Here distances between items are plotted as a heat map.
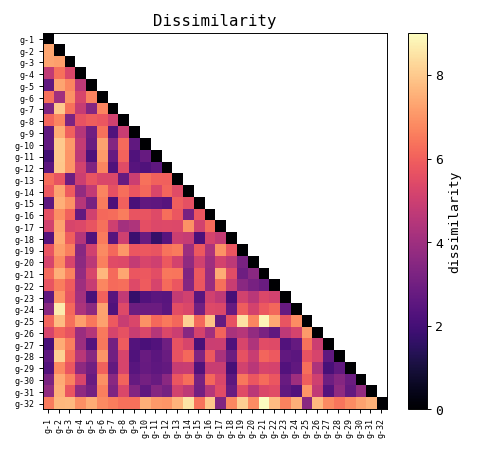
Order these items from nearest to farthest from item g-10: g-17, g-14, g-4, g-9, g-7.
g-9, g-7, g-4, g-17, g-14
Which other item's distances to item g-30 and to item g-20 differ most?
g-19
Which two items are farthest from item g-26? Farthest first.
g-32, g-25
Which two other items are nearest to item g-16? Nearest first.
g-4, g-14
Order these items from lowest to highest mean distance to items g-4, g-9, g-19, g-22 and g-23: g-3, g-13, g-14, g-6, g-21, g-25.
g-21, g-14, g-13, g-3, g-6, g-25
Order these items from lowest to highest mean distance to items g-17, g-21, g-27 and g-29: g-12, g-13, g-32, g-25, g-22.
g-12, g-22, g-13, g-25, g-32
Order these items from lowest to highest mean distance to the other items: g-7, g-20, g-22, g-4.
g-7, g-4, g-20, g-22
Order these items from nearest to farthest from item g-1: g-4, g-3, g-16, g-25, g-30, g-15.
g-15, g-30, g-4, g-16, g-25, g-3
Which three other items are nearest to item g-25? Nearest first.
g-17, g-32, g-8
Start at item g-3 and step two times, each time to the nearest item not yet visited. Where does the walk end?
g-8
